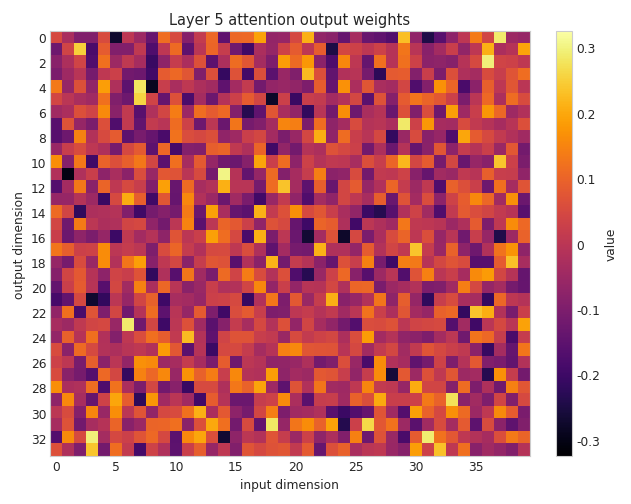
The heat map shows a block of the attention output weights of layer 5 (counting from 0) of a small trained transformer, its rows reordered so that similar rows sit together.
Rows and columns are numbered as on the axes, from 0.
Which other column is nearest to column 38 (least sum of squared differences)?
30
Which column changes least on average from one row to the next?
5
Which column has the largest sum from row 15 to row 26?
7
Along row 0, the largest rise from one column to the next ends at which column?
29
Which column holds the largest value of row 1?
2
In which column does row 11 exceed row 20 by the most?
14
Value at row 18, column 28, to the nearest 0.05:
-0.2
